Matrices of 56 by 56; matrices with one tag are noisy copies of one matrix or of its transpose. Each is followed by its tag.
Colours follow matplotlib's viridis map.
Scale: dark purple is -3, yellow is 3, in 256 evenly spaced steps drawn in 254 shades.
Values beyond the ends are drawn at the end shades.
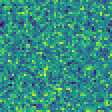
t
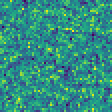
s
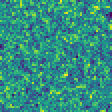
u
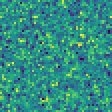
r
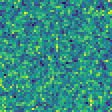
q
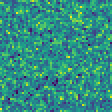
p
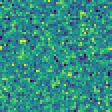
r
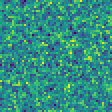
t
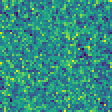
p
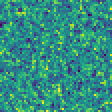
t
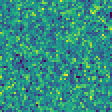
u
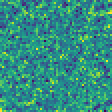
q
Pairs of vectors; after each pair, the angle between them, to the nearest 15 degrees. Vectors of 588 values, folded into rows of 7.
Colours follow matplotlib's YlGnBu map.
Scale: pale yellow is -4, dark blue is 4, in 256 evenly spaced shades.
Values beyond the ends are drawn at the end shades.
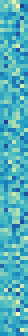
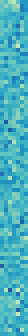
30 degrees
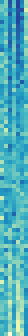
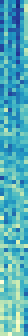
30 degrees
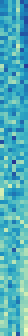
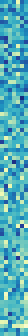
60 degrees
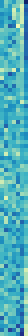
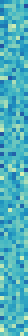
90 degrees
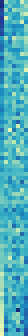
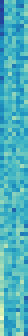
45 degrees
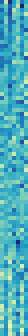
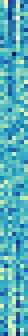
45 degrees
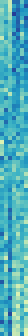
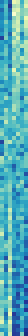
165 degrees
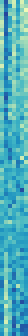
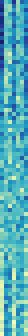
135 degrees
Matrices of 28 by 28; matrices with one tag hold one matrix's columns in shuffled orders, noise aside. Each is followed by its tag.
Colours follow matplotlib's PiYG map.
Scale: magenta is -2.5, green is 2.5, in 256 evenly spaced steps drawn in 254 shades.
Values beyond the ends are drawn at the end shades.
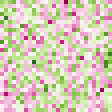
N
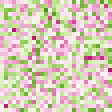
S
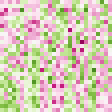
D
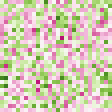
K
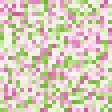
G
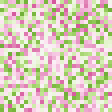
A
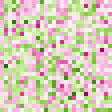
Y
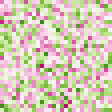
G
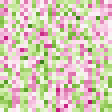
D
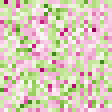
K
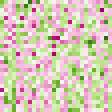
D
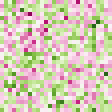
G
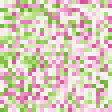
A
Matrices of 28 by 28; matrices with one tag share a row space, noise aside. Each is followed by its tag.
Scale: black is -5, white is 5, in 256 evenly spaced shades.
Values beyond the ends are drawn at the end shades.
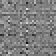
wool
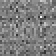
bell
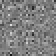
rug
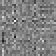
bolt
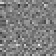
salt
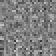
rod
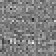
rug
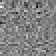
salt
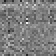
wool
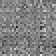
bell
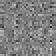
rod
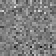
rod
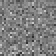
rug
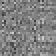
bolt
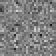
rod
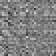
wool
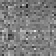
wool
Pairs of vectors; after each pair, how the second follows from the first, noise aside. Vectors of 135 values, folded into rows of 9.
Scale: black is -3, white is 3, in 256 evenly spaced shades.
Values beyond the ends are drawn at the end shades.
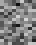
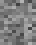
shrunk.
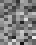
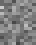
reversed, shrunk.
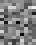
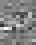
wrapped around, partly zeroed.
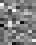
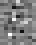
wrapped around, partly zeroed.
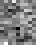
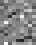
partly zeroed.
